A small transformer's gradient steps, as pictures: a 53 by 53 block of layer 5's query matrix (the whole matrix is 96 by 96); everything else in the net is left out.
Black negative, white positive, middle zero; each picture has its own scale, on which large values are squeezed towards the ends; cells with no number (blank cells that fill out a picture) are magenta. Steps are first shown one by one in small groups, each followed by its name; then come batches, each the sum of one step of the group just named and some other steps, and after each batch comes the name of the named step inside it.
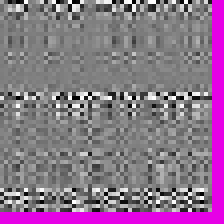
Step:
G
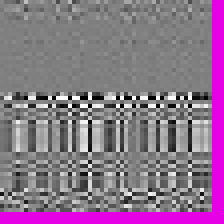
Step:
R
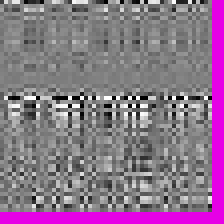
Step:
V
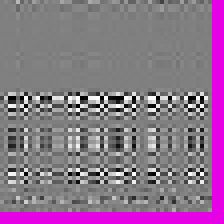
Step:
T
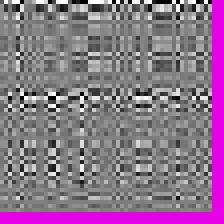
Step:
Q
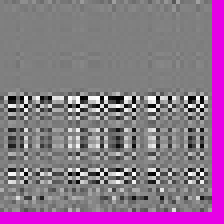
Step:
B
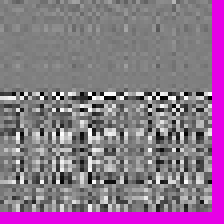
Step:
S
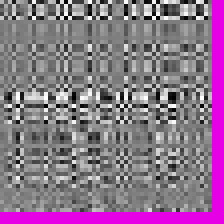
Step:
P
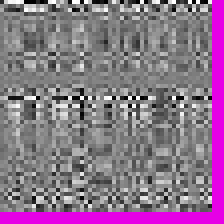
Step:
V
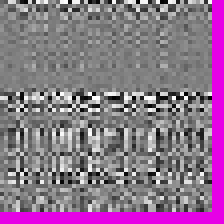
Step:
S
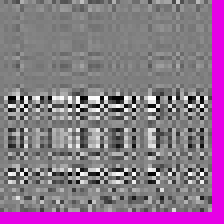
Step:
B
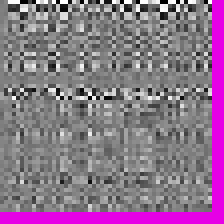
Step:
S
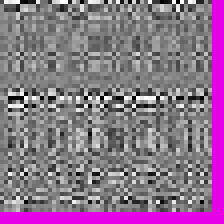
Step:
Q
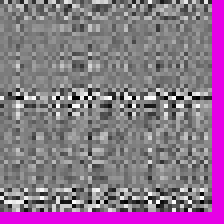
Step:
G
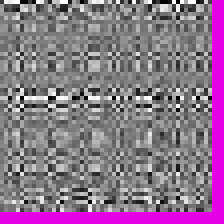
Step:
Q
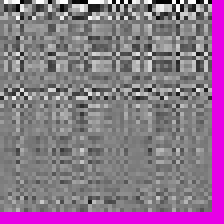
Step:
Q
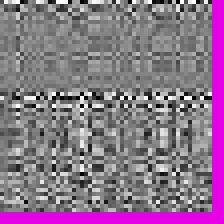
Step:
Q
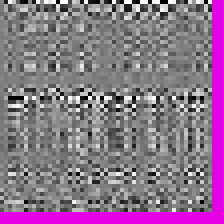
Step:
B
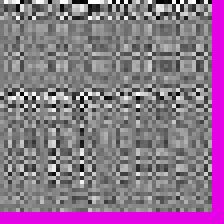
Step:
P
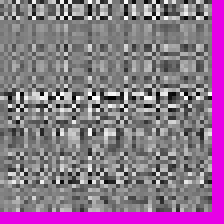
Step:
P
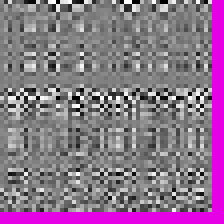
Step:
G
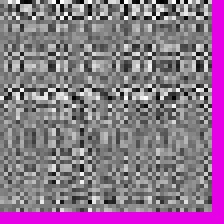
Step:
P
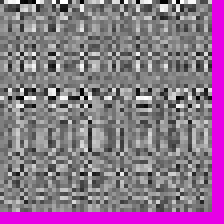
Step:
Q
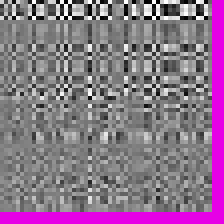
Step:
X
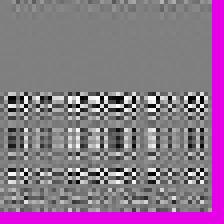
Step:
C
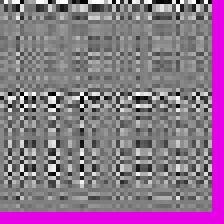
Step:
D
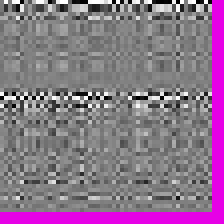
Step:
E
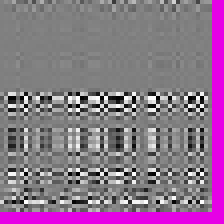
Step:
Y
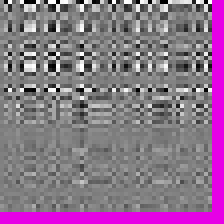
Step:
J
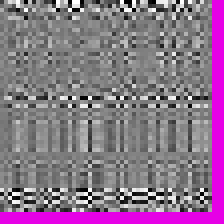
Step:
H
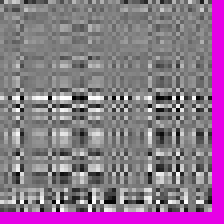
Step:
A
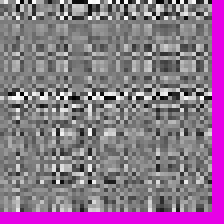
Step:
X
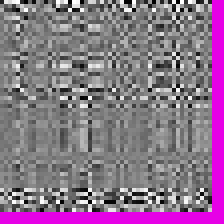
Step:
H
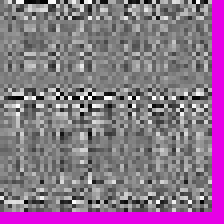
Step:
J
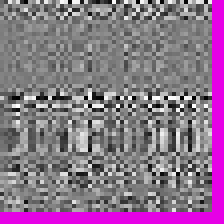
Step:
H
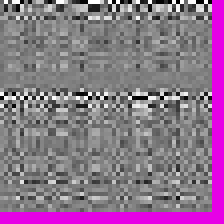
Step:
E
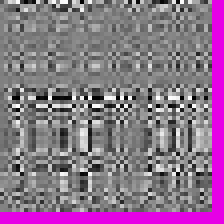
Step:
H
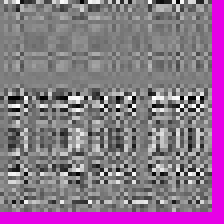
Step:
Y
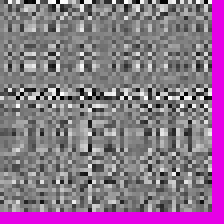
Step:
J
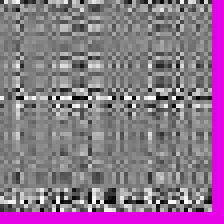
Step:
A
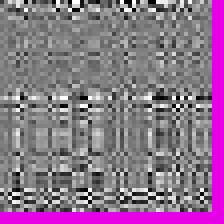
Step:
H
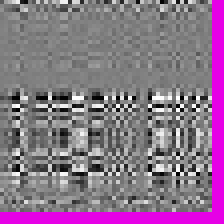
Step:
H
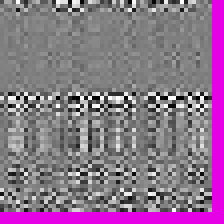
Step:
H
